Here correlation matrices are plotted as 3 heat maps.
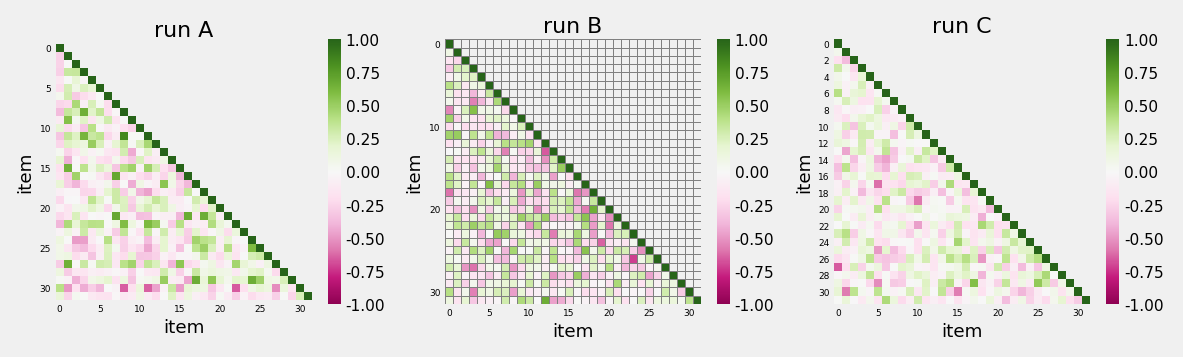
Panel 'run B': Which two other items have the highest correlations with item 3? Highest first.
8, 22
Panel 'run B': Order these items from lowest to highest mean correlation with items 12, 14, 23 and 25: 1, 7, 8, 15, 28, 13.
13, 28, 1, 15, 7, 8
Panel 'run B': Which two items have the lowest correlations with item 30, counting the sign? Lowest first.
3, 8
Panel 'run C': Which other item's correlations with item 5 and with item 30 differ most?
17
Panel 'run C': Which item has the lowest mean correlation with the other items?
18
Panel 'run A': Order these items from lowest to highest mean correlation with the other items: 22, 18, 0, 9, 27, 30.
30, 0, 9, 18, 27, 22
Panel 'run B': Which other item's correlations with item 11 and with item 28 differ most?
17
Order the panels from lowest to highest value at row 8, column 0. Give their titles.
run B, run A, run C
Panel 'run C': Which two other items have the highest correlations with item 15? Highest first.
24, 1
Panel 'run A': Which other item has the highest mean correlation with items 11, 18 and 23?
8
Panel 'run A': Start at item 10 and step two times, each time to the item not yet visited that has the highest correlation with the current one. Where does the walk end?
12
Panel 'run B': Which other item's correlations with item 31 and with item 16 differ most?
12
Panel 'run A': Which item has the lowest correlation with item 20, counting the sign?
9
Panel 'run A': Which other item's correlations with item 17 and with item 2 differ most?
29
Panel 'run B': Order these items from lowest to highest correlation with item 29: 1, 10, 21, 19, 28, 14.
14, 19, 28, 1, 10, 21
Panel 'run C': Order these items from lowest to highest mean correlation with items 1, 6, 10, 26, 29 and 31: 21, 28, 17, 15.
15, 21, 17, 28
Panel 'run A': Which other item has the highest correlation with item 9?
1
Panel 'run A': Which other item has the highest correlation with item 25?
24
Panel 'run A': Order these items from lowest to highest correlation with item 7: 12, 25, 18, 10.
10, 25, 12, 18
